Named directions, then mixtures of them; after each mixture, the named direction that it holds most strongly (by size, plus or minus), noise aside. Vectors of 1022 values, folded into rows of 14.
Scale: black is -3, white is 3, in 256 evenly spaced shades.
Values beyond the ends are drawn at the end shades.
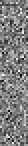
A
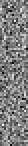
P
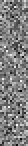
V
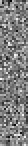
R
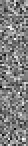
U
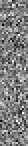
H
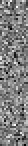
R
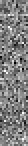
H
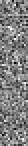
U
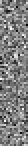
R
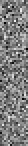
P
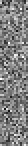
R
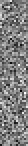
H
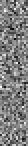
U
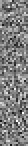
H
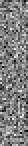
V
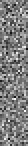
P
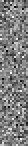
V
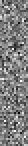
R
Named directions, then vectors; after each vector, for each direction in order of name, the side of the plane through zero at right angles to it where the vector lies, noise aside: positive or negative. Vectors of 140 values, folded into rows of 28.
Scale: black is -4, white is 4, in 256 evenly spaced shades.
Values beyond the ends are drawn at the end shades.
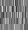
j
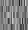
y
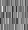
positive, negative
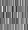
positive, negative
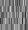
positive, positive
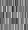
positive, negative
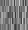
negative, negative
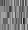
negative, negative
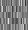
positive, negative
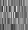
negative, positive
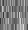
positive, negative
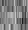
positive, positive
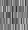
positive, negative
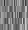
negative, negative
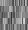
positive, positive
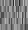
positive, positive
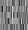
negative, positive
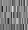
negative, positive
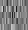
positive, negative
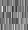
positive, negative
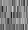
negative, positive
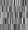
negative, negative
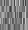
negative, negative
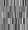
negative, negative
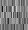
negative, positive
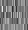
positive, negative
